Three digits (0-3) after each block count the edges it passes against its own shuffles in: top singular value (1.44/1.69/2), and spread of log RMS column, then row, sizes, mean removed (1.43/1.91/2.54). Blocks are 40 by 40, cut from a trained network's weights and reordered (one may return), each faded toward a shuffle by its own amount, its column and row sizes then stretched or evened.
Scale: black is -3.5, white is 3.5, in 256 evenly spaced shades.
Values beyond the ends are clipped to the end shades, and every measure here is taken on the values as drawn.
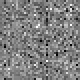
0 2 1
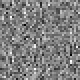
2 1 0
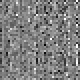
2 2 0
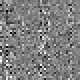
1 3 1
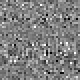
1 0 2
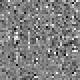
0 2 0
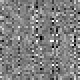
2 3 0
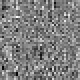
2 2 1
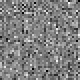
1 1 0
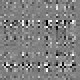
3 3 3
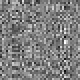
3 2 0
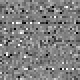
0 0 3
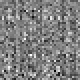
1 0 2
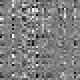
3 3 1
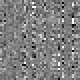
2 3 0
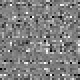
1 1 3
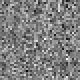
0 1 0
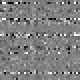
2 0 3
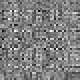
3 0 3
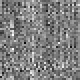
1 0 0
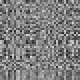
3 1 2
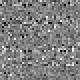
1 0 2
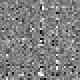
1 2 1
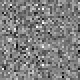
0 2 0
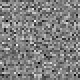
2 0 1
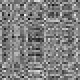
3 1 2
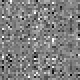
0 3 1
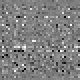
0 1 3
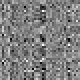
3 2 1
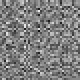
3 2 0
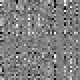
2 3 2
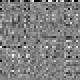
2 1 2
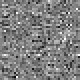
2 1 0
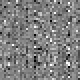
1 2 0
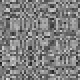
3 1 0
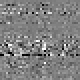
0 1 3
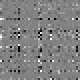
1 2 3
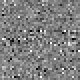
0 1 2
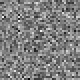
2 0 1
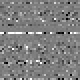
2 0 3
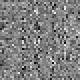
1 2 0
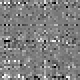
2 1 3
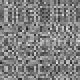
3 1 0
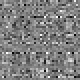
2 0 3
